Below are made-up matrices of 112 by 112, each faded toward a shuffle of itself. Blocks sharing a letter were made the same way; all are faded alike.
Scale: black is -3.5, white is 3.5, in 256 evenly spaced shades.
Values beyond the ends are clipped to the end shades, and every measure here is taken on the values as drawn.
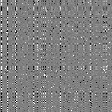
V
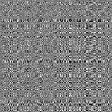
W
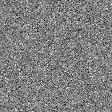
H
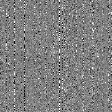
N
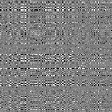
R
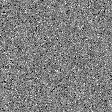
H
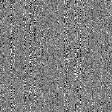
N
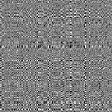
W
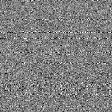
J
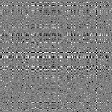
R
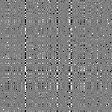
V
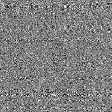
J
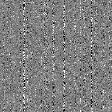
N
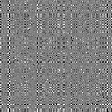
V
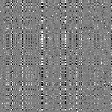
V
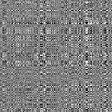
W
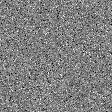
H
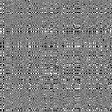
R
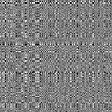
W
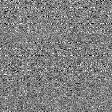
J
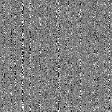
N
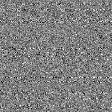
J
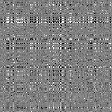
R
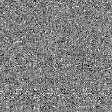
J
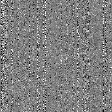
N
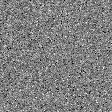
H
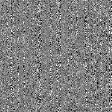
N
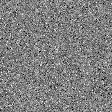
H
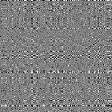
R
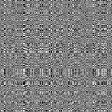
W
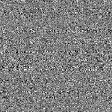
J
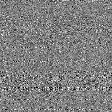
J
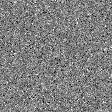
H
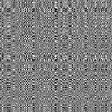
W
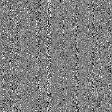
N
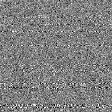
J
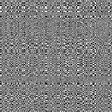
W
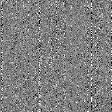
N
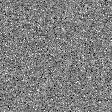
H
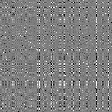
V
